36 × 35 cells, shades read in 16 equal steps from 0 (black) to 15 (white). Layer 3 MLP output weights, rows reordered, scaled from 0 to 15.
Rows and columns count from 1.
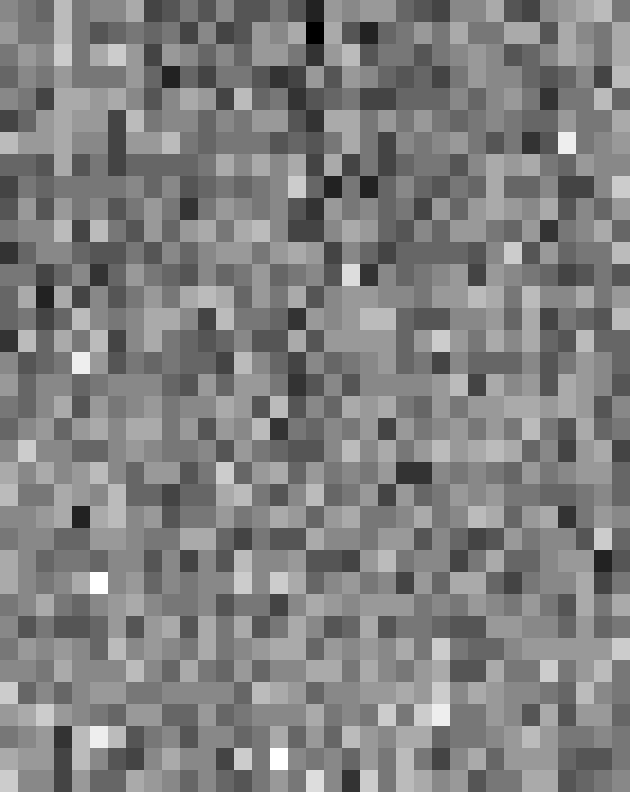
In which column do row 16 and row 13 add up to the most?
20
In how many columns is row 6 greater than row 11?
17
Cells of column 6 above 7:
23
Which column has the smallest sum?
18
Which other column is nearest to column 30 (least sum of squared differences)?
9
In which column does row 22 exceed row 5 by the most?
13
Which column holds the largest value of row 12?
29
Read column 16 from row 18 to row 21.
7 11 3 6
